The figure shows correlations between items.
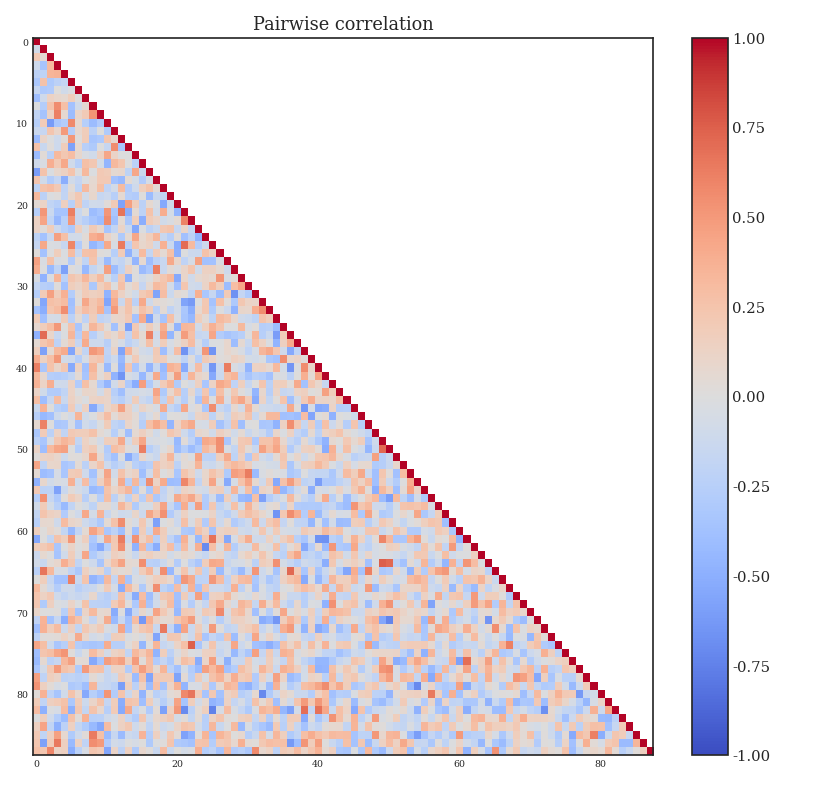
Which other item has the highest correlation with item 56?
80
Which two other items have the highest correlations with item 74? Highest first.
22, 67
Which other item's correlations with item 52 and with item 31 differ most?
28
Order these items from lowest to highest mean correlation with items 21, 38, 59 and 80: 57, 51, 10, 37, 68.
37, 51, 68, 57, 10
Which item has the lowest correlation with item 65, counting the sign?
44
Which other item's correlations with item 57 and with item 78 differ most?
50
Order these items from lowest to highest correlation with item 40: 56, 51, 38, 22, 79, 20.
22, 56, 51, 20, 79, 38
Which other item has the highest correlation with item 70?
26
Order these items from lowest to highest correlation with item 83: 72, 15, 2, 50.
2, 50, 72, 15
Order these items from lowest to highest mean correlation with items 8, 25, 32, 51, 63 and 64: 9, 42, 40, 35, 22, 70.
22, 40, 9, 35, 70, 42
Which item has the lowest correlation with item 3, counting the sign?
55
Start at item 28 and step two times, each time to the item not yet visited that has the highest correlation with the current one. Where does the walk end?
67
